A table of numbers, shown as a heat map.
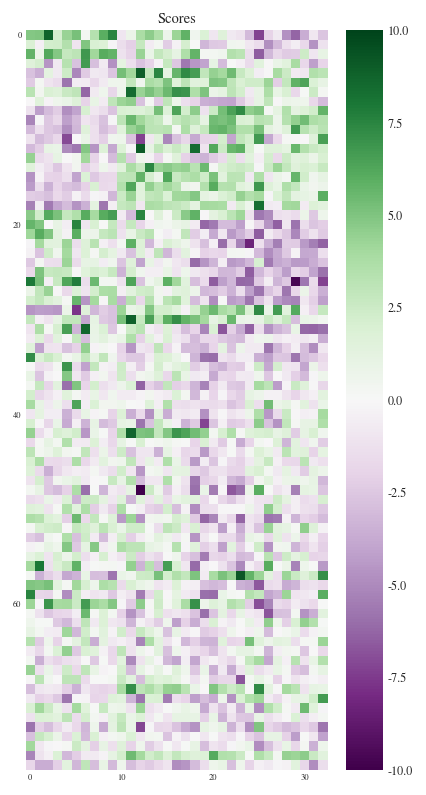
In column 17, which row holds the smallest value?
3
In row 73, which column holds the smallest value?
12
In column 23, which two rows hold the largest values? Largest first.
57, 8
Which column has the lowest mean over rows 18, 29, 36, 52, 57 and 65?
5
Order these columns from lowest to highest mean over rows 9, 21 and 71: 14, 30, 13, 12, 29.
29, 14, 13, 30, 12
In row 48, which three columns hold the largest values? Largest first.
25, 5, 13
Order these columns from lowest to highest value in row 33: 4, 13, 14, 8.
4, 13, 8, 14
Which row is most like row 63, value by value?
65
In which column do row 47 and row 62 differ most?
11
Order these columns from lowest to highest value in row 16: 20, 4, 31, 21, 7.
4, 31, 7, 21, 20
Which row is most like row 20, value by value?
51
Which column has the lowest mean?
19
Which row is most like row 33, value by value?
61
